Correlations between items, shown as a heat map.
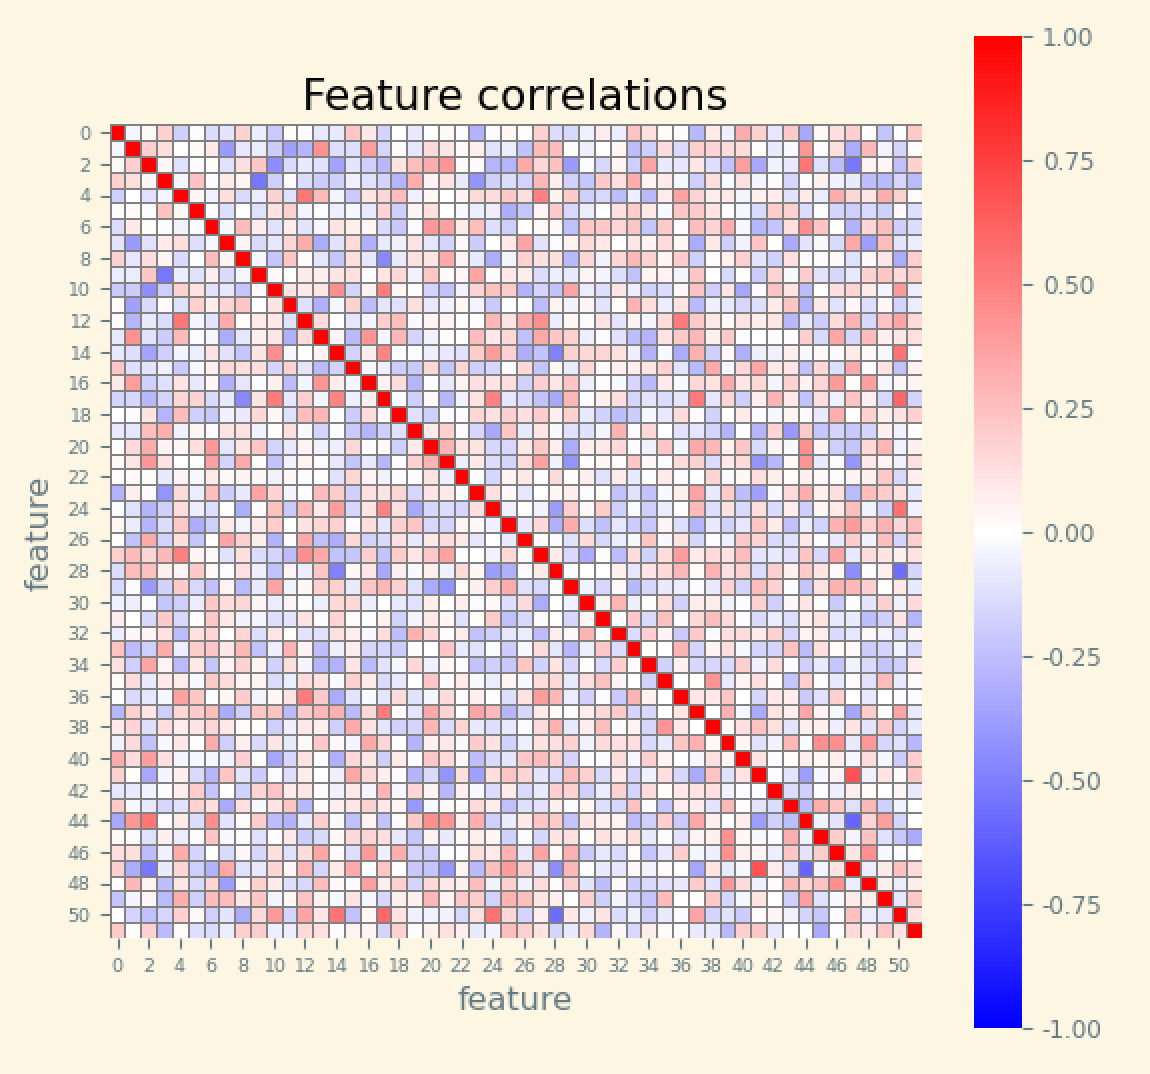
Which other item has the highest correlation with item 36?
12
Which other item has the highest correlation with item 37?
17
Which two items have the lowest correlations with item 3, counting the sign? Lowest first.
9, 23
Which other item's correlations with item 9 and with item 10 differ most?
2
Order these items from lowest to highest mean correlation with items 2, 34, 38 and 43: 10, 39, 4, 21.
10, 4, 39, 21
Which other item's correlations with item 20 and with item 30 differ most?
27
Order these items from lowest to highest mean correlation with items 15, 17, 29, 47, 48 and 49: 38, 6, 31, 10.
31, 6, 38, 10
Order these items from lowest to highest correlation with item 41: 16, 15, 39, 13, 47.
39, 13, 16, 15, 47
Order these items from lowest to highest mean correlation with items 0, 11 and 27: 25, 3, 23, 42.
23, 42, 25, 3
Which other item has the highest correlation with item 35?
38
